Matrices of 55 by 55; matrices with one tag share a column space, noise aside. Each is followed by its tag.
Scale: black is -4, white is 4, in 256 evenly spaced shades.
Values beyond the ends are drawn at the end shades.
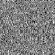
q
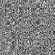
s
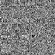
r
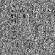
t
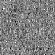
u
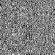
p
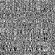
u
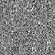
s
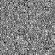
p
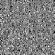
u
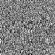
q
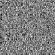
p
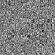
r
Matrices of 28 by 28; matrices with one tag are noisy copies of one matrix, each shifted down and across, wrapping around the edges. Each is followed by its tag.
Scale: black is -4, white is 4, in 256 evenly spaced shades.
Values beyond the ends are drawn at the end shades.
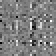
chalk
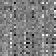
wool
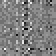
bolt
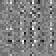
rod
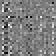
bolt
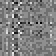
bolt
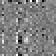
chalk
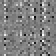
rod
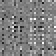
wool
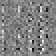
rod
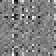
chalk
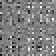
wool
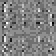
rod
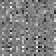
wool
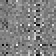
bolt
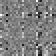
chalk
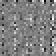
rod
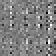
rod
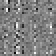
rod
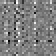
rod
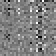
bolt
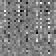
wool
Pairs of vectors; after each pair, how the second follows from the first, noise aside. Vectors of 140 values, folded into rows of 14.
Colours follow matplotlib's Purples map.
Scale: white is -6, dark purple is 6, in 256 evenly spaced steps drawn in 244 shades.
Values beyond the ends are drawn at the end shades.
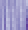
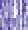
wrapped around, negated, scaled up.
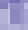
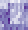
negated, scaled up.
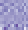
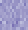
wrapped around, negated, shrunk.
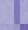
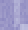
negated, shrunk.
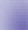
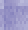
wrapped around, negated, shrunk.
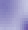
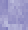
wrapped around, negated, shrunk.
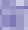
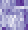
negated, scaled up.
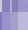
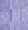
wrapped around, negated, shrunk.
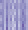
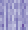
copied.
